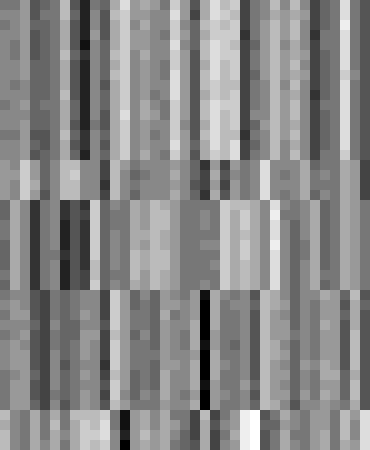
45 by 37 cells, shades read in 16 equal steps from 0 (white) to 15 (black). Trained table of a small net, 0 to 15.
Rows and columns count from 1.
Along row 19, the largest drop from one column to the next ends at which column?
12
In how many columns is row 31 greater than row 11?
19
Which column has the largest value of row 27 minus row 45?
9
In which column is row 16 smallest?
24
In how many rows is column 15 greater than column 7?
16
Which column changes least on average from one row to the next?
34
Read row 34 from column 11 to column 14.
11 4 6 9
